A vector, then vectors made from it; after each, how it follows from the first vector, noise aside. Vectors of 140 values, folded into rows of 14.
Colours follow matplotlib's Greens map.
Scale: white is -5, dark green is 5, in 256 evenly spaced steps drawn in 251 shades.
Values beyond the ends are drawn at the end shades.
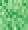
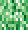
reversed, negated, scaled up.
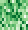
reversed, scaled up.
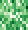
reversed, negated, scaled up.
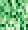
reversed, scaled up.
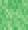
negated, shrunk.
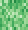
negated.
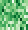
reversed, scaled up.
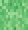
negated, shrunk.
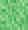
wrapped around, negated, shrunk.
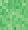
negated, shrunk.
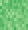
negated, shrunk.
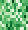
reversed, negated, scaled up.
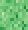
wrapped around, partly zeroed.
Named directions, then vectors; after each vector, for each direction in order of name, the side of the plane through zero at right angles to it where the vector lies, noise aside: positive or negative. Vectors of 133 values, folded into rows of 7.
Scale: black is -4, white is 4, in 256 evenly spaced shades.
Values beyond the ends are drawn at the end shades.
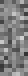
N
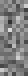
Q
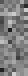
positive, negative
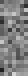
positive, negative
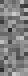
positive, negative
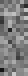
positive, negative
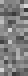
negative, positive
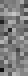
positive, negative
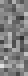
negative, negative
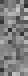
positive, negative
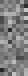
positive, negative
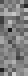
positive, negative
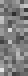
negative, positive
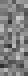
positive, positive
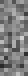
positive, positive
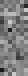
positive, negative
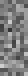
negative, negative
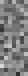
negative, negative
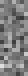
negative, negative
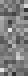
negative, positive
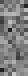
positive, negative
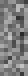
negative, negative
